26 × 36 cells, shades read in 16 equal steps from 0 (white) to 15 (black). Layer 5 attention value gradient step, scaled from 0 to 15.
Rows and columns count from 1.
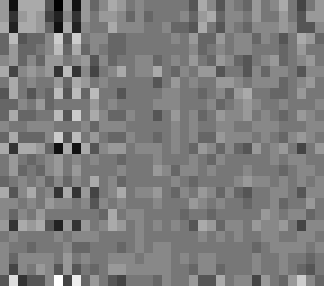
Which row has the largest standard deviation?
26
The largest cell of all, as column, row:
7, 1
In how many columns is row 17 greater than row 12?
12
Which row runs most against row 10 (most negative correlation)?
6
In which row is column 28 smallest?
9
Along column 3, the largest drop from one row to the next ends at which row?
14
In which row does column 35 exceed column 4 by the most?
3
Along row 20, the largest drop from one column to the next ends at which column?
13
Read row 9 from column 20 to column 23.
7 8 8 9
